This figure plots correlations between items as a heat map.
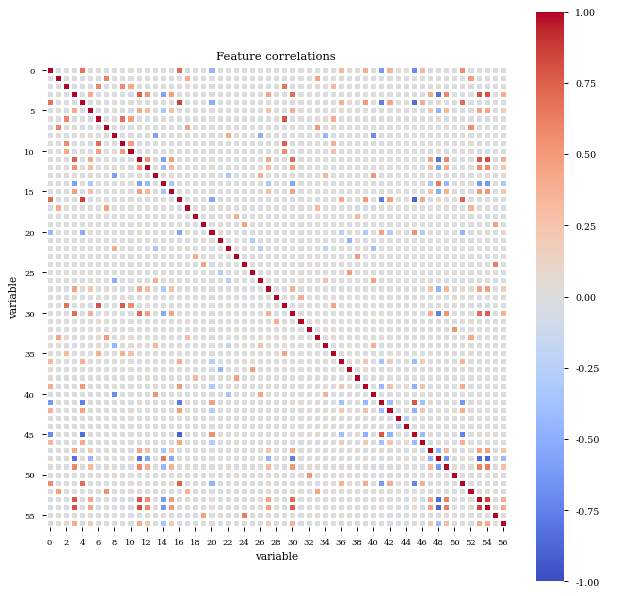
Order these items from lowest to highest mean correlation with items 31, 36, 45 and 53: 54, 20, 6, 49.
6, 20, 49, 54
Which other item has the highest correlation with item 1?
7
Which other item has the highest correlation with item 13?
40
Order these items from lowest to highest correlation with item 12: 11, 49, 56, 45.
45, 56, 49, 11
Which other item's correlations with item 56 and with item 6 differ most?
29
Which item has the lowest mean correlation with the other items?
48
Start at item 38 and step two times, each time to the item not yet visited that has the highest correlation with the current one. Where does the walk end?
18
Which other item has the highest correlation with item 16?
4
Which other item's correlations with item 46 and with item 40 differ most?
8
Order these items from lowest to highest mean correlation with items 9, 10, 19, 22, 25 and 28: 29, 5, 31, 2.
5, 31, 2, 29
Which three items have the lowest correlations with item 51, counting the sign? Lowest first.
45, 41, 20
